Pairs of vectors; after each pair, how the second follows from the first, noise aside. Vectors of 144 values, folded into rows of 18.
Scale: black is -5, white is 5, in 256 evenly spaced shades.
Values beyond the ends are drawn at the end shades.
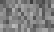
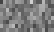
sign-scrambled.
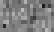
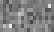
reversed, negated.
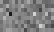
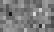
sign-scrambled.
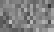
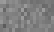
reversed, shrunk.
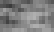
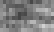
reversed, negated.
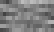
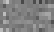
negated, partly zeroed.
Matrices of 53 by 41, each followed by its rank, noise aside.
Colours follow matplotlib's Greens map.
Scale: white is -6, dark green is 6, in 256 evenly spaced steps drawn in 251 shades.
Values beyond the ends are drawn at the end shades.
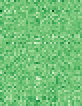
four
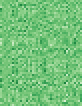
six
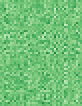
four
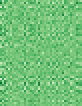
two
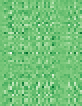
three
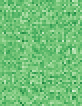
six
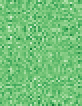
five
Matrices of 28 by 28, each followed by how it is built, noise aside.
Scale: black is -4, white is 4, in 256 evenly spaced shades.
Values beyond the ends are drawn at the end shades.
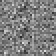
repeating rows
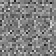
repeating columns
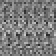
repeating columns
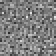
repeating columns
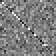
diagonal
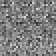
repeating columns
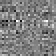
low rank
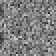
repeating rows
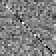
diagonal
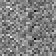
repeating rows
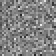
repeating rows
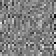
low rank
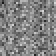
repeating rows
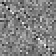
diagonal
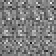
repeating columns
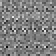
repeating columns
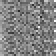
repeating rows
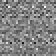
repeating columns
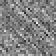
Toeplitz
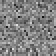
repeating columns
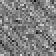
Toeplitz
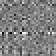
low rank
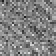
Toeplitz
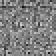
repeating columns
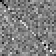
diagonal
